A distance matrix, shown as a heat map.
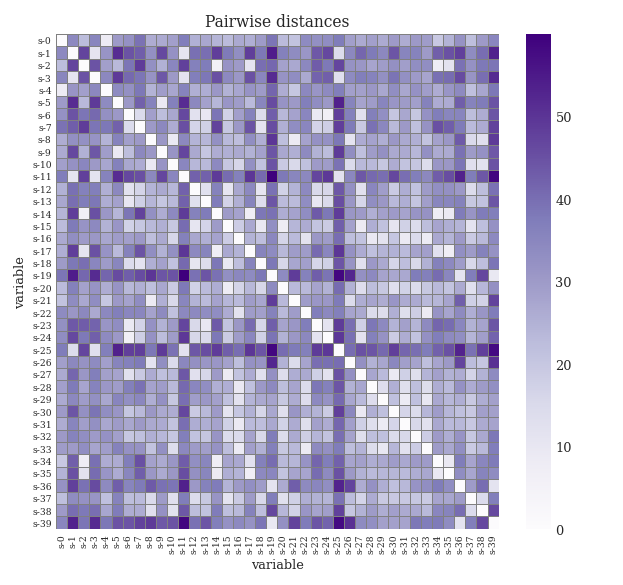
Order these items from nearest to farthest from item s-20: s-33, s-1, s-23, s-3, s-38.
s-33, s-38, s-23, s-3, s-1
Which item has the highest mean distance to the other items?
s-25
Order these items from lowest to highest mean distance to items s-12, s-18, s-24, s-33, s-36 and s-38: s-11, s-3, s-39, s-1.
s-39, s-3, s-1, s-11
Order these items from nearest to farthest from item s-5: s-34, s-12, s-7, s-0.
s-34, s-0, s-12, s-7
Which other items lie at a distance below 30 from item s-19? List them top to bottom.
s-29, s-30, s-31, s-36, s-39
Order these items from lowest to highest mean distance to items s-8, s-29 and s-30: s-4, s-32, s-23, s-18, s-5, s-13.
s-32, s-18, s-13, s-4, s-23, s-5
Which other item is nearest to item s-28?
s-16
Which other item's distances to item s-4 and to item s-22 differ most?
s-0
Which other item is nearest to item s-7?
s-18
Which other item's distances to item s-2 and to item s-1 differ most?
s-14
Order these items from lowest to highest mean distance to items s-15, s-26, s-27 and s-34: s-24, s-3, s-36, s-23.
s-24, s-23, s-36, s-3
